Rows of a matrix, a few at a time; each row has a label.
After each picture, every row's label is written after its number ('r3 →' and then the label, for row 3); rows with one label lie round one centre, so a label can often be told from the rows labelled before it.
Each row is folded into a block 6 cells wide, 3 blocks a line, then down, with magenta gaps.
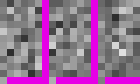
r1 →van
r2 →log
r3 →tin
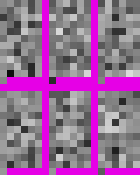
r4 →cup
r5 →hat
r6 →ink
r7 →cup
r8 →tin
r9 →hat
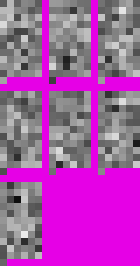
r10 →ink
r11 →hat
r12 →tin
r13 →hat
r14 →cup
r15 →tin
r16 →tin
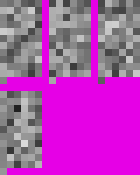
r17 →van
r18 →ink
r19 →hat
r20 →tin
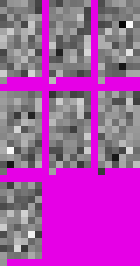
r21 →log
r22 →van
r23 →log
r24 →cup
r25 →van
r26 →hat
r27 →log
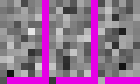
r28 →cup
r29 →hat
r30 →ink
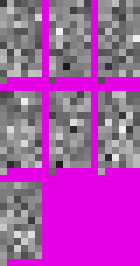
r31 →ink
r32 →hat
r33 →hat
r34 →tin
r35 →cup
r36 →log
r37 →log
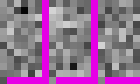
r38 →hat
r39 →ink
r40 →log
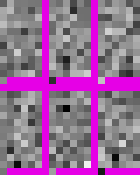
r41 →ink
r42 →hat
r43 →van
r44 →tin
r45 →tin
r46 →hat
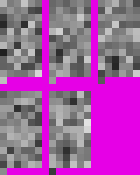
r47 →log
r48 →van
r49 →hat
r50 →tin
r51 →hat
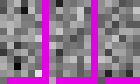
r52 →hat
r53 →van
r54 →cup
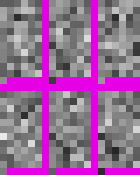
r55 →tin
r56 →hat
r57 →tin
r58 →log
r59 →hat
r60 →hat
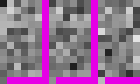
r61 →ink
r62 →ink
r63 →van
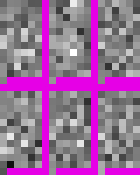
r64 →log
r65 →tin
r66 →log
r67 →cup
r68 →log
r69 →log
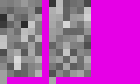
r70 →log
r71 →ink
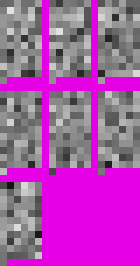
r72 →van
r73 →van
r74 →ink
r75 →van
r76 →hat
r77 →cup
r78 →tin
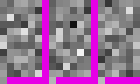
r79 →log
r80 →log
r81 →van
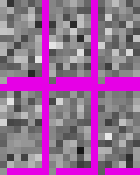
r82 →van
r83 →log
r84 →log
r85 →ink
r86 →van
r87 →cup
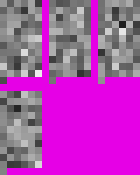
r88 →hat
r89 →van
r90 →log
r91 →tin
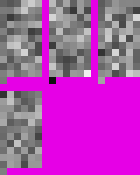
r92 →tin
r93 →hat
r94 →log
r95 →ink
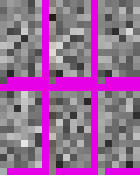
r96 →cup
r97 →cup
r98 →cup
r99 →tin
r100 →log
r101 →van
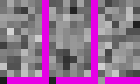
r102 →hat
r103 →hat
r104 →van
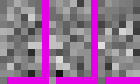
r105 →van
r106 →cup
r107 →log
